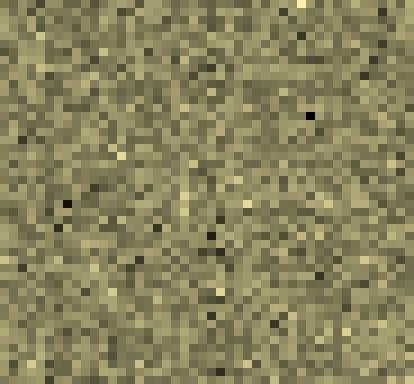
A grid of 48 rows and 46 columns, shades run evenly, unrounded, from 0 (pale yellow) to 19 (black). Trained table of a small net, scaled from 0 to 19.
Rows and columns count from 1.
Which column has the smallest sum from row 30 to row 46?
1
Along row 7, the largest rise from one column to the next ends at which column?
17
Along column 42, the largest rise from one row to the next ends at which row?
8
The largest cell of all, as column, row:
35, 15
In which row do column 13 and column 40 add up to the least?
37
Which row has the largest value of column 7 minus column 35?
29
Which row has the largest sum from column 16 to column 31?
11
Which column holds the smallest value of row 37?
25
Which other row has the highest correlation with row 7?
47
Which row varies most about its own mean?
26
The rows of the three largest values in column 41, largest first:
10, 36, 23
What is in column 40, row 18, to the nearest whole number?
7
